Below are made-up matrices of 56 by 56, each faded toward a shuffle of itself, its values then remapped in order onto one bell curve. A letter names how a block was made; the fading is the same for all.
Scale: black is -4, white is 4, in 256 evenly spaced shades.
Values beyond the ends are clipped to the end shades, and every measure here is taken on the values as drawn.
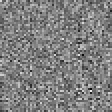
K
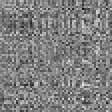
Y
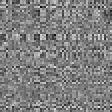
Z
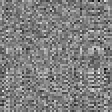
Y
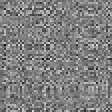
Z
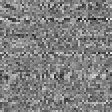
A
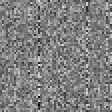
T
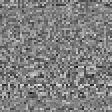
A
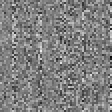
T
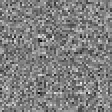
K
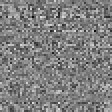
A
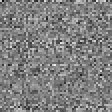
A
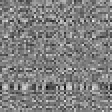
Z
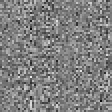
T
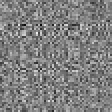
Y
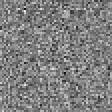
K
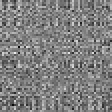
Z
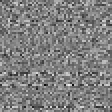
A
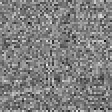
K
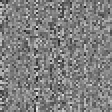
T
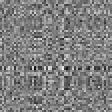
Z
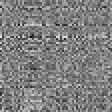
Z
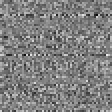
A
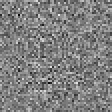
K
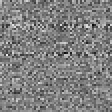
A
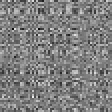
Z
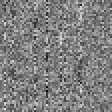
T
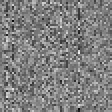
T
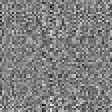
Y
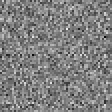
K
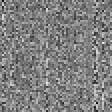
T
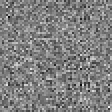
K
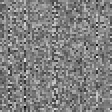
T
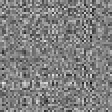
Y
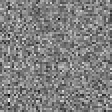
K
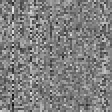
T
